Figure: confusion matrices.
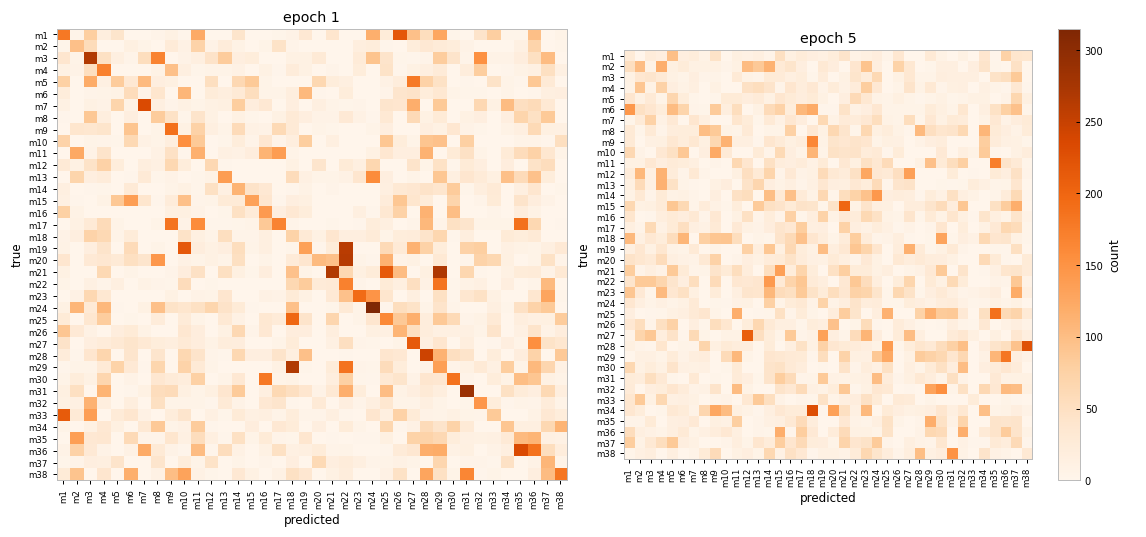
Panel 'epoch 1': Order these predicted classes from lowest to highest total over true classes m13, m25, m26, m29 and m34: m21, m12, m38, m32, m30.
m12, m32, m21, m30, m38
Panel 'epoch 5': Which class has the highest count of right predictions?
m25
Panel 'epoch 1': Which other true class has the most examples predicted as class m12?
m24
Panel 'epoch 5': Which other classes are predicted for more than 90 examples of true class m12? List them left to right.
m2, m4, m23, m27
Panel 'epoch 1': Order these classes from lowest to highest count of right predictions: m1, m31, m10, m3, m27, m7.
m10, m1, m27, m7, m3, m31
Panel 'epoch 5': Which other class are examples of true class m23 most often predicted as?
m37
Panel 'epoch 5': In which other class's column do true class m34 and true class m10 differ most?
m18
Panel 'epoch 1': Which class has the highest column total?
m29
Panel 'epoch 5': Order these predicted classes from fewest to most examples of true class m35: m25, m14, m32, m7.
m14, m7, m25, m32
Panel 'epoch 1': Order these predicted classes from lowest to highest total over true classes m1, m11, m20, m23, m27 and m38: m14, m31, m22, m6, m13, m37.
m13, m14, m6, m31, m37, m22
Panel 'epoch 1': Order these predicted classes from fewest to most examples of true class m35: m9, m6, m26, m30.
m26, m30, m9, m6
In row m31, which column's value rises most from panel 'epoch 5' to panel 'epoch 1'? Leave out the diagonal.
m22
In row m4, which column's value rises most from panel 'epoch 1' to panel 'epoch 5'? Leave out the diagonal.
m2
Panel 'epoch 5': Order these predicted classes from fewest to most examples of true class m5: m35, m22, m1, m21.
m35, m21, m1, m22
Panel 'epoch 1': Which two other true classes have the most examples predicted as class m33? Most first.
m1, m20
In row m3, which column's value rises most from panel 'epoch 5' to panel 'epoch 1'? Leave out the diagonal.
m8
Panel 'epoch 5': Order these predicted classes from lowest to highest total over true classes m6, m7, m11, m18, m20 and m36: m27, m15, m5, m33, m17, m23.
m33, m27, m23, m5, m15, m17
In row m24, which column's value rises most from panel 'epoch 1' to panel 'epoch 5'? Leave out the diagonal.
m19
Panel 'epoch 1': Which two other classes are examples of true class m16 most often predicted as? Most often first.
m28, m30
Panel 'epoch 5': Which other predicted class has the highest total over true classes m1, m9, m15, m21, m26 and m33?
m5
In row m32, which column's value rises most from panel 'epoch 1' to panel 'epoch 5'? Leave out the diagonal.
m30
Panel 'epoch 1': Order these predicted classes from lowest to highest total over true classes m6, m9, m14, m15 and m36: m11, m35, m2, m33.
m33, m2, m11, m35
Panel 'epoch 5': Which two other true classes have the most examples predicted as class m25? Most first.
m28, m29
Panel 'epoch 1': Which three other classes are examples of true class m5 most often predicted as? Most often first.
m27, m3, m7
